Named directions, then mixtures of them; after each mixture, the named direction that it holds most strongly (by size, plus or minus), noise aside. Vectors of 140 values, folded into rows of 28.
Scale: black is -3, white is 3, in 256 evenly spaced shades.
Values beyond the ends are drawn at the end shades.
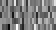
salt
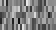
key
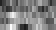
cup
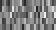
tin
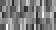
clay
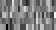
clay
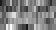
cup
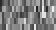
tin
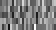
salt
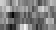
cup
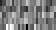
clay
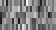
key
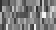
tin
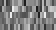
tin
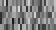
key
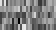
key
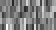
clay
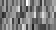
key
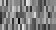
key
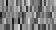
key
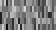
key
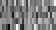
salt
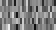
salt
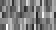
clay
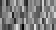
tin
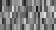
tin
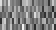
tin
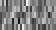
key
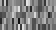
key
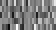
salt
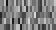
key
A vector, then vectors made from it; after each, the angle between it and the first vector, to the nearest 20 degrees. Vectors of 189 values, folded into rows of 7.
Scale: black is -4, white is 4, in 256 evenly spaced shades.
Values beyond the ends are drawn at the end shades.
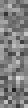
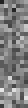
100 degrees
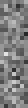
100 degrees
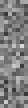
40 degrees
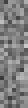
60 degrees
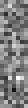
20 degrees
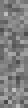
160 degrees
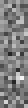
40 degrees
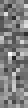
140 degrees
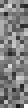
40 degrees
